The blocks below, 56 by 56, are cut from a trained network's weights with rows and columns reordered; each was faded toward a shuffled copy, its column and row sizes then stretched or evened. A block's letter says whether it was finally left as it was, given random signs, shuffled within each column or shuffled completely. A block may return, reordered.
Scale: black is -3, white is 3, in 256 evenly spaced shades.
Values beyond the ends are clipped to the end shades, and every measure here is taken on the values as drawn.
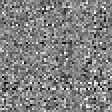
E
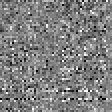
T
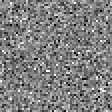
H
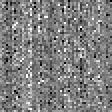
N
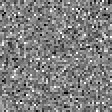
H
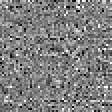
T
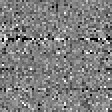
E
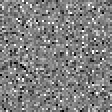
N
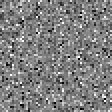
N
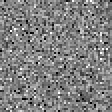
H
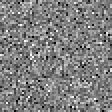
H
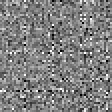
E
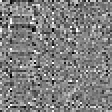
T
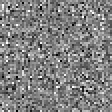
E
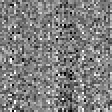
T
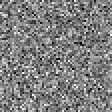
H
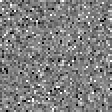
H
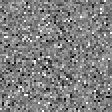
H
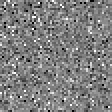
N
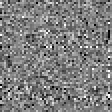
E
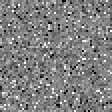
H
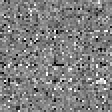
E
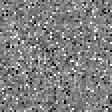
H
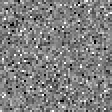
H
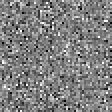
N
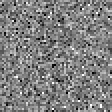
H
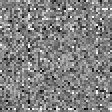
E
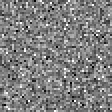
H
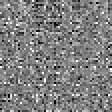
T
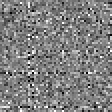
E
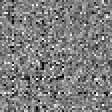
E
